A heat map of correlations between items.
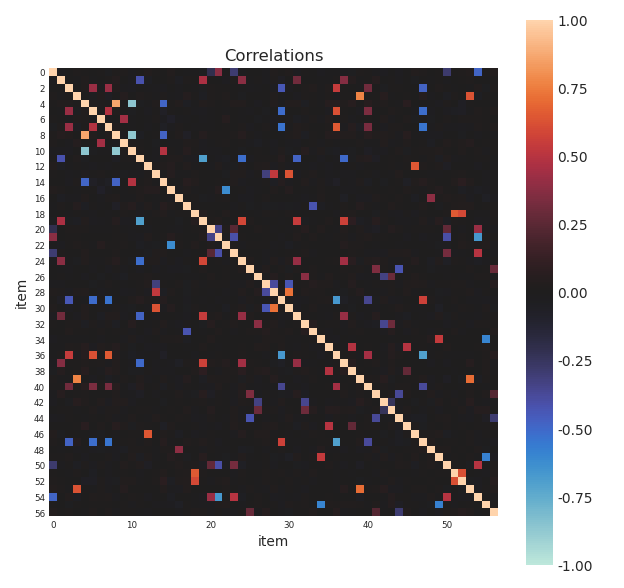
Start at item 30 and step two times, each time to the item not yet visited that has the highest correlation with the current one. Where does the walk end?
13
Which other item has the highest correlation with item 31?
19
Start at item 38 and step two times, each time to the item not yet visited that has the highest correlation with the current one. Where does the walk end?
45
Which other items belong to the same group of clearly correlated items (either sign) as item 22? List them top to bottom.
15
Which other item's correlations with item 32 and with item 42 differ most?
26
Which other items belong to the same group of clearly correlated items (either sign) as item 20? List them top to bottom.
0, 21, 23, 50, 54
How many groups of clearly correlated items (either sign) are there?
16
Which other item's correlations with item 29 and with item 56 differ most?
36
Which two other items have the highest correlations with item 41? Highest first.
25, 56
